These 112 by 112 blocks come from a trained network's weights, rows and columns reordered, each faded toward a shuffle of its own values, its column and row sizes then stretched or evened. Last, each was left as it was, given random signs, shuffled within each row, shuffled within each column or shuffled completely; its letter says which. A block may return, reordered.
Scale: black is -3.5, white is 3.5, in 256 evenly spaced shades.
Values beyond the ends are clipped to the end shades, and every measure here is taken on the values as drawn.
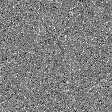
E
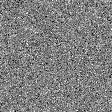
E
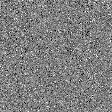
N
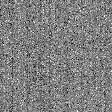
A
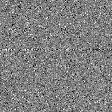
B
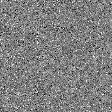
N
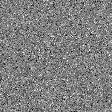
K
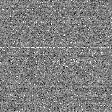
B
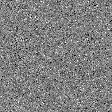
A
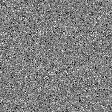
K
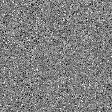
N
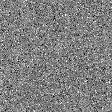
K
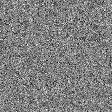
K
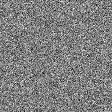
A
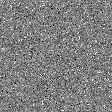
E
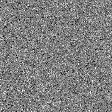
K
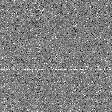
B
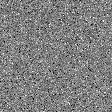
E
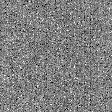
A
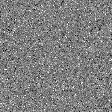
A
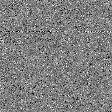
N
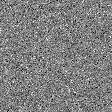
E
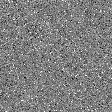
E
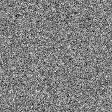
A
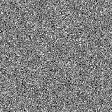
B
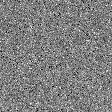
E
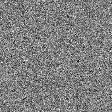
A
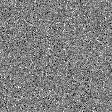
A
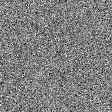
E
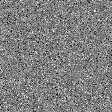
K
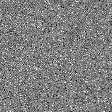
A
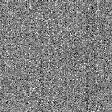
B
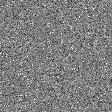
A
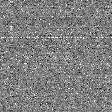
B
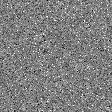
E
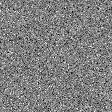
E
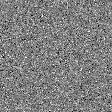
E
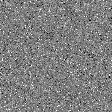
A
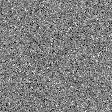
E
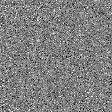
B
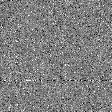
N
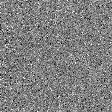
A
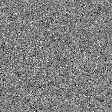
K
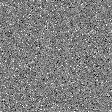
E
